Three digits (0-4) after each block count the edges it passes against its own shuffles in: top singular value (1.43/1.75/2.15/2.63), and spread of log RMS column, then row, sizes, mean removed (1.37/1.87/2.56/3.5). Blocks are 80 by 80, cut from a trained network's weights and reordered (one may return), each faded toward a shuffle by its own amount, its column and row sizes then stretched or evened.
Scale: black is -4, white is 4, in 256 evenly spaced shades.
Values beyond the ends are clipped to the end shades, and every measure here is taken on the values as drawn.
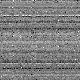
4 0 3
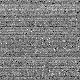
3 0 1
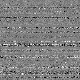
2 0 4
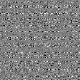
2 1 4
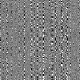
4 4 0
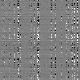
3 4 1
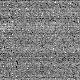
2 2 0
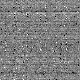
2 2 1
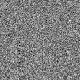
2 1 0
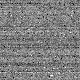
2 0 1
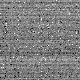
2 1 0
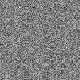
3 0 1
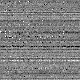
4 0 3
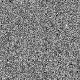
1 1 1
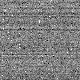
2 1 0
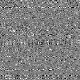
3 0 3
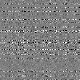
3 2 4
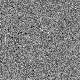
0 1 0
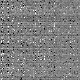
2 3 0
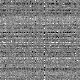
4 3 2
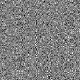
2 3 0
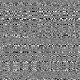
3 0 4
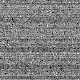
3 2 0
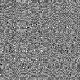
3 1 1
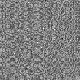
3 0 0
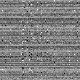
4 1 1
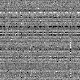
4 2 3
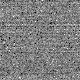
1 1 0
